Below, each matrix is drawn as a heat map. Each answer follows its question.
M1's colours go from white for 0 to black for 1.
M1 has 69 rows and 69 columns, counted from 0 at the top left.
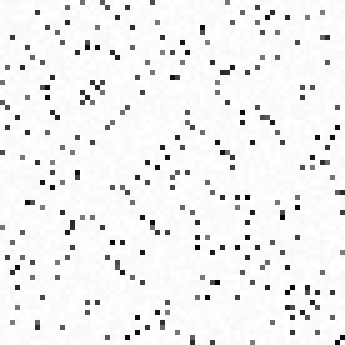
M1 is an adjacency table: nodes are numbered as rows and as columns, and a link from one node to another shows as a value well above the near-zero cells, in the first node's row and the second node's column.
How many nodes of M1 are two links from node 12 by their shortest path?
9
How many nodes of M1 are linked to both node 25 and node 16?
0
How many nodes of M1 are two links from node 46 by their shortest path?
4
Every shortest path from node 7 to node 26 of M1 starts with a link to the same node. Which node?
node 65
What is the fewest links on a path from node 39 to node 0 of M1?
3
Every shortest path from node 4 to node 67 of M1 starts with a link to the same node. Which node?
node 51
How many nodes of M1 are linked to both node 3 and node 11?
1
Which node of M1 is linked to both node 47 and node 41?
node 59
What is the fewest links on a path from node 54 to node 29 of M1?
3
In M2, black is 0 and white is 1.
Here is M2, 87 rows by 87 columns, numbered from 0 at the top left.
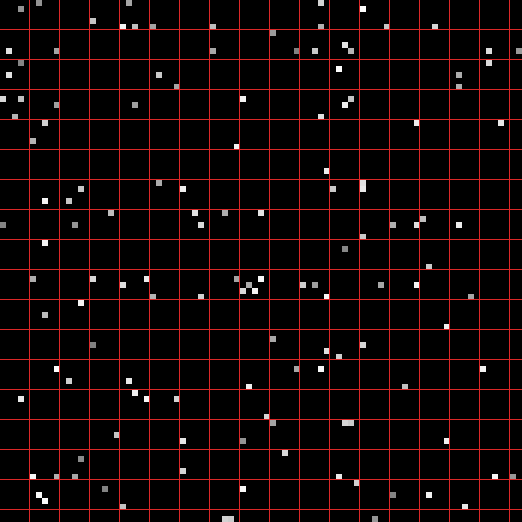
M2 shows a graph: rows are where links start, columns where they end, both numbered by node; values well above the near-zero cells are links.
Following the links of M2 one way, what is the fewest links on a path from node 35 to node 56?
4
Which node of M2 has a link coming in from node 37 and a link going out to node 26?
node 12
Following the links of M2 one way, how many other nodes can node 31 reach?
5
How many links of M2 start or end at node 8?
8
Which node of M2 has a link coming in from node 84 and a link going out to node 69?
node 20
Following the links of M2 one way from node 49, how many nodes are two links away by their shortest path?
4
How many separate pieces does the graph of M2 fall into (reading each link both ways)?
5
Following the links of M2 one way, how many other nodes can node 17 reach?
5
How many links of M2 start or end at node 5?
4
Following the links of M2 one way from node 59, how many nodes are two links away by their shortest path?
1
